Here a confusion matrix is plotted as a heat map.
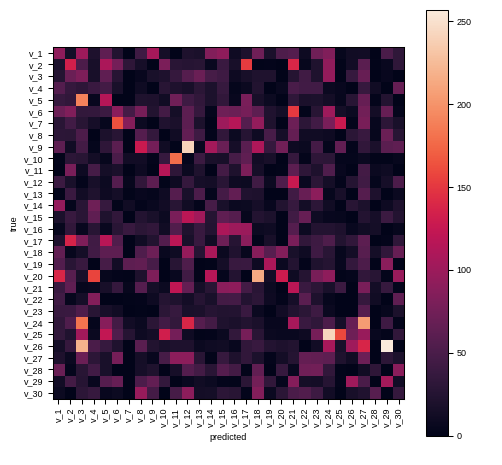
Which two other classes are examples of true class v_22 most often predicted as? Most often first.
v_4, v_30
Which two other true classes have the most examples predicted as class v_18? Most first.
v_20, v_9
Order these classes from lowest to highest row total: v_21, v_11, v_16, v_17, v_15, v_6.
v_11, v_16, v_15, v_21, v_17, v_6
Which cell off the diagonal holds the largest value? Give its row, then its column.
v_26, v_29
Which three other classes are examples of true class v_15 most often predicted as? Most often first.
v_12, v_13, v_11
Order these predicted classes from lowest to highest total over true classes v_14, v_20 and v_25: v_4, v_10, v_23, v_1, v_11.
v_11, v_10, v_23, v_4, v_1
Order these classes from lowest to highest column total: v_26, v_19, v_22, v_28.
v_28, v_19, v_26, v_22
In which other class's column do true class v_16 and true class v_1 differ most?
v_3
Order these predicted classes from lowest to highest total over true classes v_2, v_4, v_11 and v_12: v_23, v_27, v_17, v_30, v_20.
v_20, v_23, v_30, v_27, v_17
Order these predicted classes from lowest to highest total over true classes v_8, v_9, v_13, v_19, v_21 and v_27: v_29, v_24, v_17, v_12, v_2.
v_24, v_2, v_17, v_29, v_12
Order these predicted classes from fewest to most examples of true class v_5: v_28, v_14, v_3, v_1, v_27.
v_28, v_14, v_1, v_27, v_3
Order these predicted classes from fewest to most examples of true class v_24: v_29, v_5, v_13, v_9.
v_9, v_29, v_13, v_5
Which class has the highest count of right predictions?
v_25
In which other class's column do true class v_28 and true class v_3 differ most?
v_30
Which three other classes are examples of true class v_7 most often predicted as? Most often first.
v_6, v_25, v_16
